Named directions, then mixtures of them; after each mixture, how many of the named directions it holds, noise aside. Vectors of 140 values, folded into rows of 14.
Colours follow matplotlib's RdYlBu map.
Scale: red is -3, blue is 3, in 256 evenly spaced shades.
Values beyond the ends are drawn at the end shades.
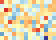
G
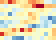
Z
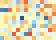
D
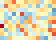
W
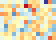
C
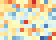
four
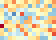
one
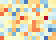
three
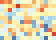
four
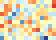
two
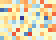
one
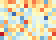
four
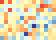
three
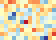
four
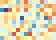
one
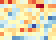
two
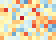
two
